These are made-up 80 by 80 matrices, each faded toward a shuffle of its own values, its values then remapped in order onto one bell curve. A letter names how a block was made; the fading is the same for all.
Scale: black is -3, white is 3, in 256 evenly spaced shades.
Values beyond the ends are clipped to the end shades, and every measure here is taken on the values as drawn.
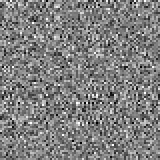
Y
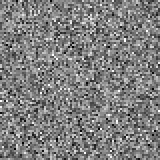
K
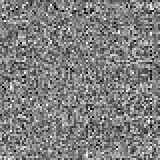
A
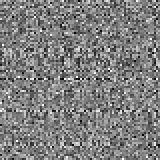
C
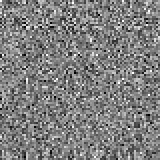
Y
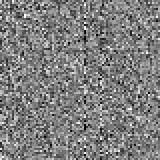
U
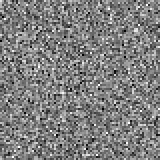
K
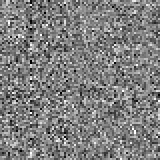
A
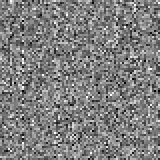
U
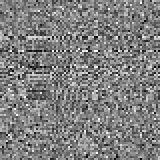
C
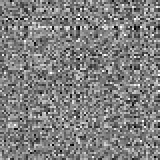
C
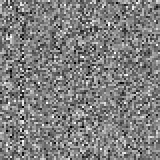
U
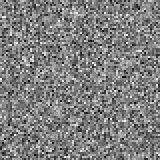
K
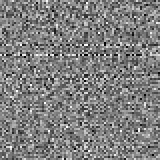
C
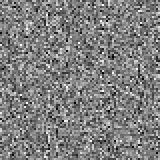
U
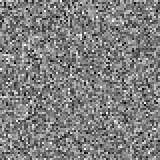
K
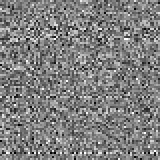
C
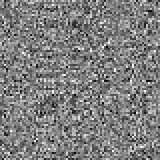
Y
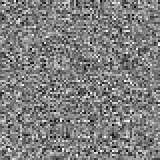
Y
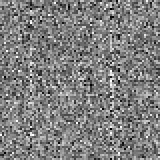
A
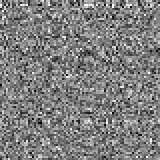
Y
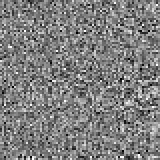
Y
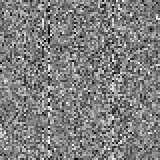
U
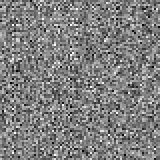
Y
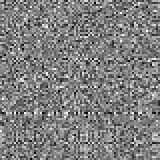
C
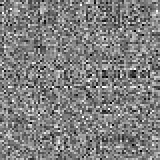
Y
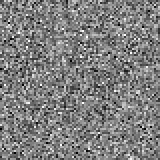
K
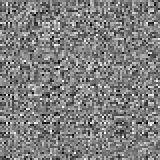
C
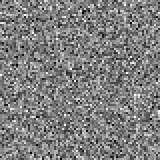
K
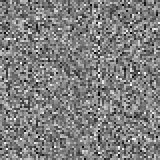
A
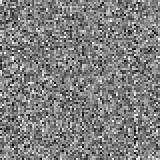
A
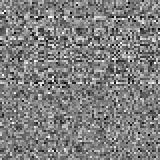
C
